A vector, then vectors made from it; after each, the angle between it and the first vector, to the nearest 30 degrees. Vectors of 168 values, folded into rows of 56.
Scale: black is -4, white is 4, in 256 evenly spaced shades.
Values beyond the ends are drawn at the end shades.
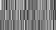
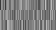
90 degrees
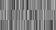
120 degrees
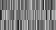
90 degrees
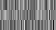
60 degrees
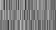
60 degrees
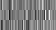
90 degrees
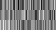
120 degrees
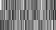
30 degrees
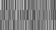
30 degrees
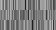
60 degrees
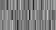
90 degrees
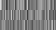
30 degrees
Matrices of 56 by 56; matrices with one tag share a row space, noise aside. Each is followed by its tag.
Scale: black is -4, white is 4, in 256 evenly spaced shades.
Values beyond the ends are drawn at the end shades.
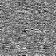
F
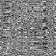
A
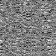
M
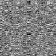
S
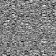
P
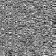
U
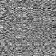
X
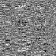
F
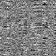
A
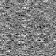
F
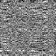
A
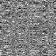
A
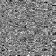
U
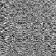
X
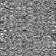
X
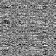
A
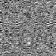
S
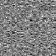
P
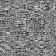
F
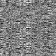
M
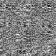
M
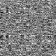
M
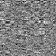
F
